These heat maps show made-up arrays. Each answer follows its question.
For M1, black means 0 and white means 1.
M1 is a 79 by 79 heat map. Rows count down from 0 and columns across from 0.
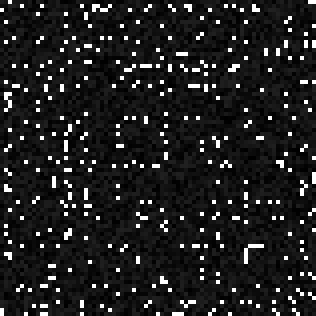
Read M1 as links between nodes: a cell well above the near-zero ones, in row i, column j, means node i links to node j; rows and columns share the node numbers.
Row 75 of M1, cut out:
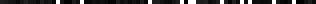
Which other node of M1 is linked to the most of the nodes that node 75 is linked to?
node 61
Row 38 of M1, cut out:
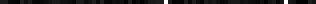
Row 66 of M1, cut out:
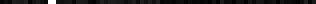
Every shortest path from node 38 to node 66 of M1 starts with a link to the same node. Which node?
node 41
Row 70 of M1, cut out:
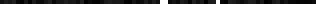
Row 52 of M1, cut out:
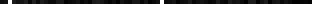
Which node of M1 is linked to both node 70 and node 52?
node 40
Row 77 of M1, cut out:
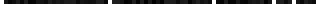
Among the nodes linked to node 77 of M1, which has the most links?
node 53
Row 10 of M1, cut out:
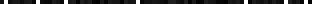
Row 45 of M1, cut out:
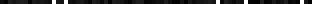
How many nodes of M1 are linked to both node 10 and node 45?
3
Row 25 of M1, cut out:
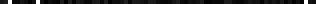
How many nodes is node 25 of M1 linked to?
3
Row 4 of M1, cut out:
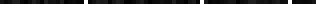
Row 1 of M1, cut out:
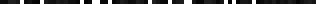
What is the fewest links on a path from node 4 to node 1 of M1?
3
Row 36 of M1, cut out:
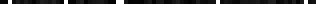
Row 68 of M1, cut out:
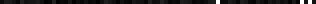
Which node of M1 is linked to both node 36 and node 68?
node 54
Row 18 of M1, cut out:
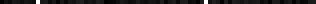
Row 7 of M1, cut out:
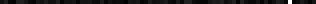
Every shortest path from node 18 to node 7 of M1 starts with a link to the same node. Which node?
node 9
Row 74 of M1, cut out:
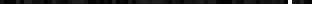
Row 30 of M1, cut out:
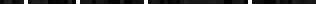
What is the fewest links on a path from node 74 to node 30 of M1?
3
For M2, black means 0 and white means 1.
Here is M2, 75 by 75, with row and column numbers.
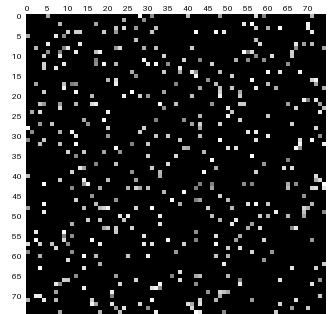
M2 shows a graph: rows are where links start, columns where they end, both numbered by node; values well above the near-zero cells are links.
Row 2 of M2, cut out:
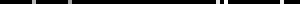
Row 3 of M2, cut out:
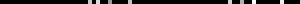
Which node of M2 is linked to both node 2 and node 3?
node 70
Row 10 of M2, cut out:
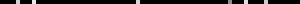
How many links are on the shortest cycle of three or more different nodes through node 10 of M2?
4
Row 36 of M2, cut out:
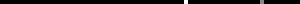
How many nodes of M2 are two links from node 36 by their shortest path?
5
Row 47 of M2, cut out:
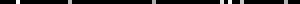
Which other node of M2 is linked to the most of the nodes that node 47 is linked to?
node 31
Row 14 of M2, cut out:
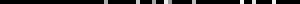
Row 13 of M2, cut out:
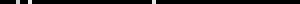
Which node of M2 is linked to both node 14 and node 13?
node 38
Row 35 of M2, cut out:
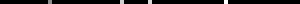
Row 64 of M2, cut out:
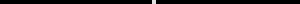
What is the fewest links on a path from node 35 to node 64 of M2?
5
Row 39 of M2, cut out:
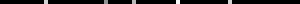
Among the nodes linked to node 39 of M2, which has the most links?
node 57
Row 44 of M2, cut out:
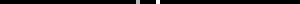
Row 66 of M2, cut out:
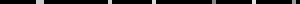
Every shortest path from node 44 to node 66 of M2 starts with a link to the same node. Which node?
node 34
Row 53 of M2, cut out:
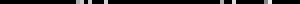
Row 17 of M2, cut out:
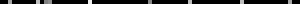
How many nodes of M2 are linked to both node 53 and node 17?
1
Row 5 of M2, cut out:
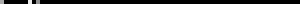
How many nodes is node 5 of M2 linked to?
3
